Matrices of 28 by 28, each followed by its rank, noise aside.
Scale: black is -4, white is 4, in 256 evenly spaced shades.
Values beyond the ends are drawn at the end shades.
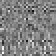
four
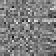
five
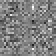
four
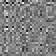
three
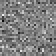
seven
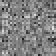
four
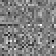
five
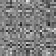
four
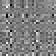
three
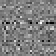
three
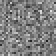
seven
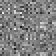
four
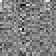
five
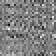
five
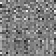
four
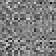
four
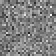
six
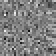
five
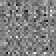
four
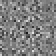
four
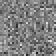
seven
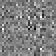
four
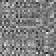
four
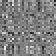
four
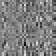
three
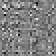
four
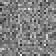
six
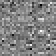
four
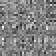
five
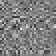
three
